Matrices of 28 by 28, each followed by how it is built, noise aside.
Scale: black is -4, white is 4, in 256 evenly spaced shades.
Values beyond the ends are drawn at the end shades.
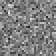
noise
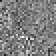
lower triangular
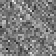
Toeplitz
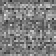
blocks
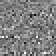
uneven rows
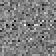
uneven rows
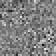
block diagonal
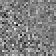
lower triangular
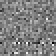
uneven rows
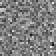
blocks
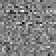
uneven rows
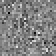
block diagonal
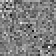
block diagonal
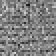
blocks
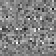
uneven rows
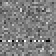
uneven rows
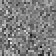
lower triangular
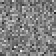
noise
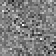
block diagonal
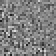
lower triangular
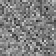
Toeplitz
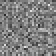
blocks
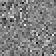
block diagonal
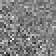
lower triangular
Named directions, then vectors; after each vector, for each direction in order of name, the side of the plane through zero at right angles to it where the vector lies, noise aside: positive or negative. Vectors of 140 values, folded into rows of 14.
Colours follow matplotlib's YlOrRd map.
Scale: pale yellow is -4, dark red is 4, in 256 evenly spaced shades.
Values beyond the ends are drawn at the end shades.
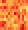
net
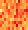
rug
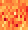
negative, positive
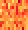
positive, positive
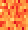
positive, positive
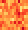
positive, positive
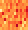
negative, positive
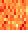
positive, negative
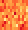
positive, negative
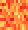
negative, negative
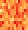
positive, positive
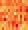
negative, positive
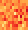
negative, positive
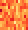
negative, negative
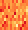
positive, negative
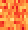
positive, positive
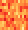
negative, negative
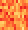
negative, negative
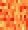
negative, negative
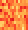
negative, negative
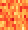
negative, negative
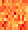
positive, negative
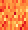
positive, negative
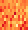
positive, negative
